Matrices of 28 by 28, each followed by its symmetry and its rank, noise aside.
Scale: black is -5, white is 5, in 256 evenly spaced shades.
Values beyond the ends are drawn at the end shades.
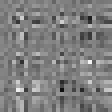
antisymmetric, rank two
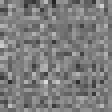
no symmetry, rank four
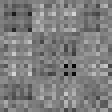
symmetric, rank two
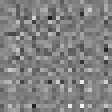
no symmetry, rank four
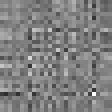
no symmetry, rank three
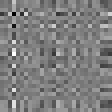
no symmetry, rank two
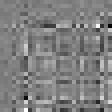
antisymmetric, rank two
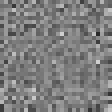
no symmetry, rank four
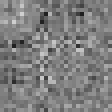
symmetric, rank four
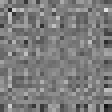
symmetric, rank three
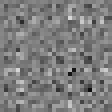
symmetric, rank four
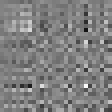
symmetric, rank two
